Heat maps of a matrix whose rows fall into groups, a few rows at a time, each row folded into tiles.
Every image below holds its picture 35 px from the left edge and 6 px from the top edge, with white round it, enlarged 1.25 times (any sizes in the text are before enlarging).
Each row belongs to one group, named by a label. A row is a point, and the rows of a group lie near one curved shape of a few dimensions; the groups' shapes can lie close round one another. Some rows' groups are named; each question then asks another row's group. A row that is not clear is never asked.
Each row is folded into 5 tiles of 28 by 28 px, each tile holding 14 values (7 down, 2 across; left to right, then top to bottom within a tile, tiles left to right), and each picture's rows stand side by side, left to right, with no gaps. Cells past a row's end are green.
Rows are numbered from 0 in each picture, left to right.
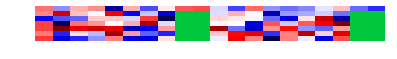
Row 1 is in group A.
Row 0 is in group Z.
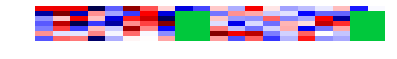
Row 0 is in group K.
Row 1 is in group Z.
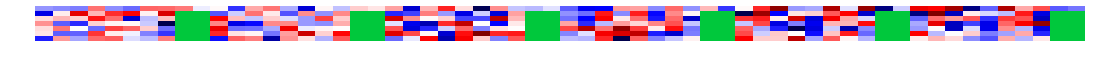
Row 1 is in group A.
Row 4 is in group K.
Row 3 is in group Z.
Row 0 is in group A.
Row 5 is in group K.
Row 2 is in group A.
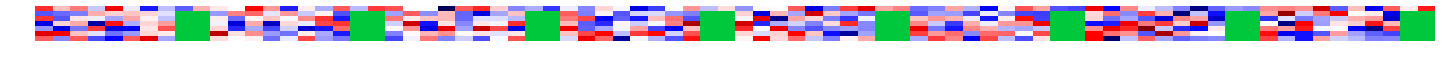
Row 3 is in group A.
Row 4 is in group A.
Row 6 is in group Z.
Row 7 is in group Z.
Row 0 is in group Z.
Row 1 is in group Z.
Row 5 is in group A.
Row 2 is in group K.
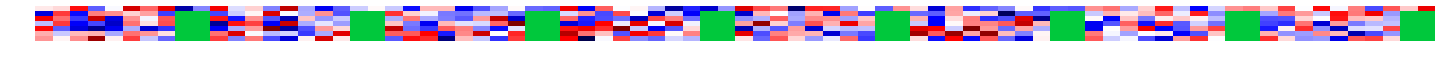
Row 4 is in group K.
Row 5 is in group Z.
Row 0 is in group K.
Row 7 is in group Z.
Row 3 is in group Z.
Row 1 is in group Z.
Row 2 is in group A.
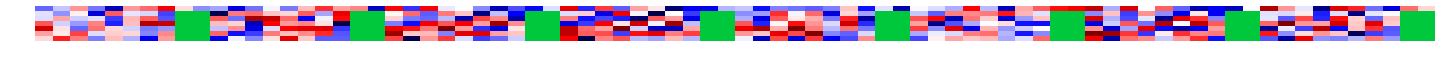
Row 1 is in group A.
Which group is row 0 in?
A
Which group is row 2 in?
Z
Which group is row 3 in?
Z
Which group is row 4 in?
Z
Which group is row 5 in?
A
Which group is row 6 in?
Z
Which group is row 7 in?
K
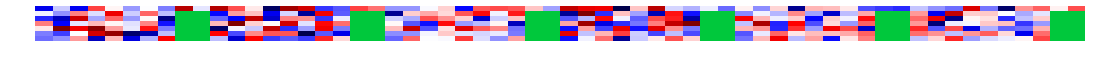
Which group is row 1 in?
K
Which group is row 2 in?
A
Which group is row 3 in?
K
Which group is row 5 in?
A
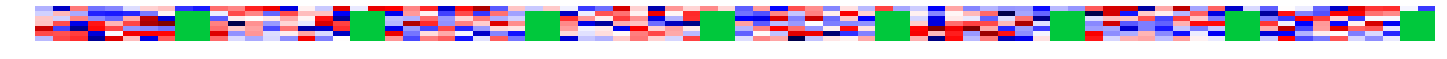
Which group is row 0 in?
A
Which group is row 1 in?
Z
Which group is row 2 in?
K
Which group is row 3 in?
A
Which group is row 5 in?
Z
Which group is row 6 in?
K
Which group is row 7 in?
A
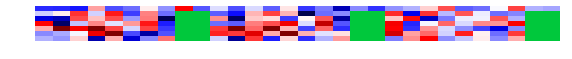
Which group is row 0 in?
Z
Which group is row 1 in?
Z
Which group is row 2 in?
A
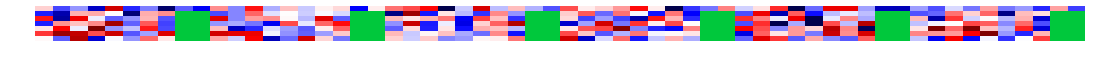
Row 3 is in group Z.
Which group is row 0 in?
Z
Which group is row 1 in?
Z
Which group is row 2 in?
K
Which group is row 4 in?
K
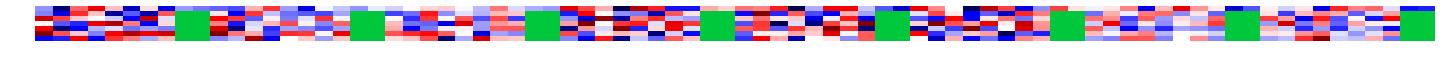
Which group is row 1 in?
A
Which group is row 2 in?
Z
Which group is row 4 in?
K
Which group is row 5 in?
K
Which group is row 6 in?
K
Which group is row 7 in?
K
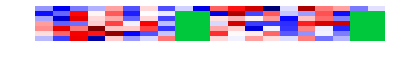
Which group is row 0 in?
Z
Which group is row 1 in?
K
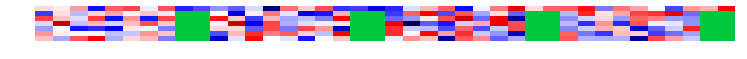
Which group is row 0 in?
K
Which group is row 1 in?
K
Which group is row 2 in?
Z
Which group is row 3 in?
Z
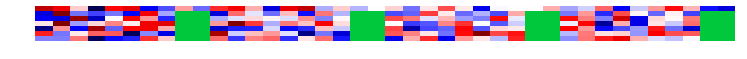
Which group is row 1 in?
K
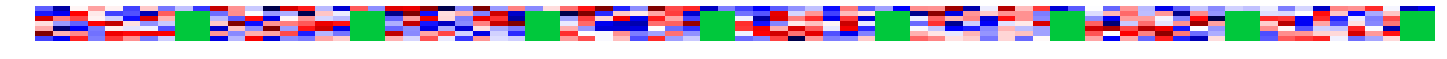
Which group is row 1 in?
K
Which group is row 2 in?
K
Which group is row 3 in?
K
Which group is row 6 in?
Z
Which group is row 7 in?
K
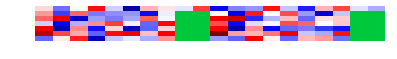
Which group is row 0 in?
A
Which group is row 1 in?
A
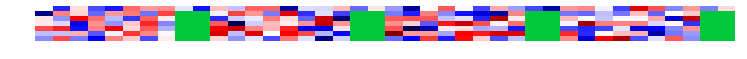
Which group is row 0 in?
A
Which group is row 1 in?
Z
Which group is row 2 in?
A
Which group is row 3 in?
K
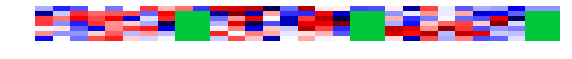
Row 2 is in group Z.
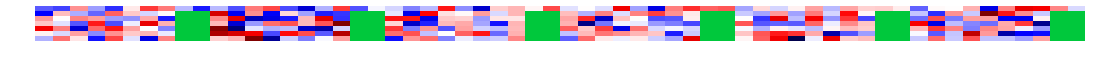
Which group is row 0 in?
A
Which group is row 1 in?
A
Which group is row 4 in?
Z
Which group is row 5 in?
A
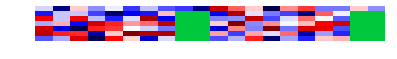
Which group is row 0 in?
A
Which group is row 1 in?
K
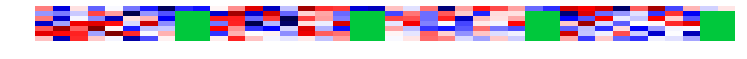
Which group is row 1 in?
K
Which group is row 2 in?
K
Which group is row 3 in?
K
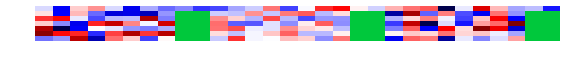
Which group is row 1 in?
A
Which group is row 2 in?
K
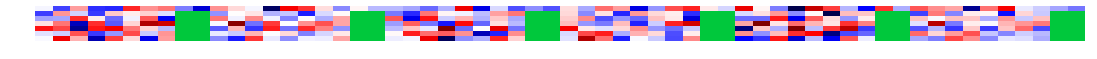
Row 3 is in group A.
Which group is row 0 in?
A
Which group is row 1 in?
K
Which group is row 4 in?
K
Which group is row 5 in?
K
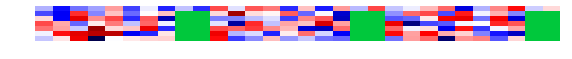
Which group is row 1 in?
Z
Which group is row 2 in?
Z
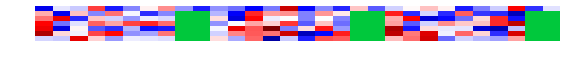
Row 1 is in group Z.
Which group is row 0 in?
A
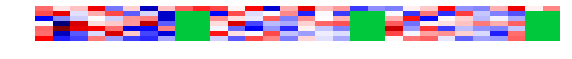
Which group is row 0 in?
Z
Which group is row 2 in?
A
